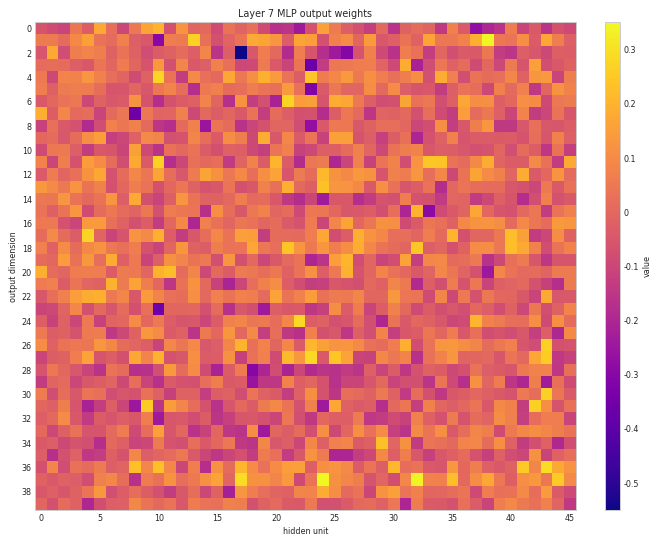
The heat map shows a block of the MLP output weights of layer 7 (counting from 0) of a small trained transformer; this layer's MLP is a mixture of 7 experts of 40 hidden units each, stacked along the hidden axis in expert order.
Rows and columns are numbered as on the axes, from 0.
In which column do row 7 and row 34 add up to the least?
8
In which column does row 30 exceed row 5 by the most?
23
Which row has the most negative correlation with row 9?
33
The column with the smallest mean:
14
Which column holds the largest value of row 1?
38
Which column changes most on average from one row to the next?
10
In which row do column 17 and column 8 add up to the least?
2
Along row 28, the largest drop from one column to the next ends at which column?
18
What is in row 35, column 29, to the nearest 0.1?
0.1
